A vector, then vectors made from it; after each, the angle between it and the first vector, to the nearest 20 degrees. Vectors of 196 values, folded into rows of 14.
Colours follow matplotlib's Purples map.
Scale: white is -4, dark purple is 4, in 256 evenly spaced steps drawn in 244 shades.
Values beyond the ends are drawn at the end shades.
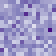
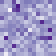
60 degrees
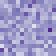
20 degrees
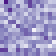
100 degrees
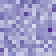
20 degrees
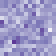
120 degrees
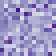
80 degrees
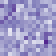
100 degrees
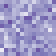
140 degrees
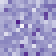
100 degrees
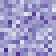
140 degrees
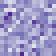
100 degrees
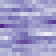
100 degrees
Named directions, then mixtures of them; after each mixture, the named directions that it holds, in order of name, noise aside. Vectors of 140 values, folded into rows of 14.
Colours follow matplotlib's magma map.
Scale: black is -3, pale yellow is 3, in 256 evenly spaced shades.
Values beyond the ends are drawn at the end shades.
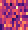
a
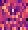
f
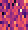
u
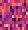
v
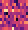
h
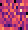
a, h, u.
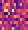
f, h.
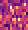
v.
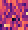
a, v.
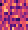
f, h, v.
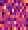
f, u.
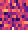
a, h, v.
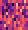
a, h, u.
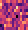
a, f.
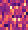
v.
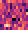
a, v.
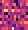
h.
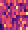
a.
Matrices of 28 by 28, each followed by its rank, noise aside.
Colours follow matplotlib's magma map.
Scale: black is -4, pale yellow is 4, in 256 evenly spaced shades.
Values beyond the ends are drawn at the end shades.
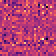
four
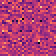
four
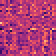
four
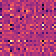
two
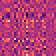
three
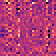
three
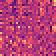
four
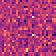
four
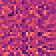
five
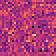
five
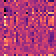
two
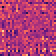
five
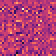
four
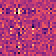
two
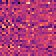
four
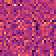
five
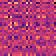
two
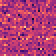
five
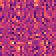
four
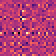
two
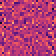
four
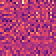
four
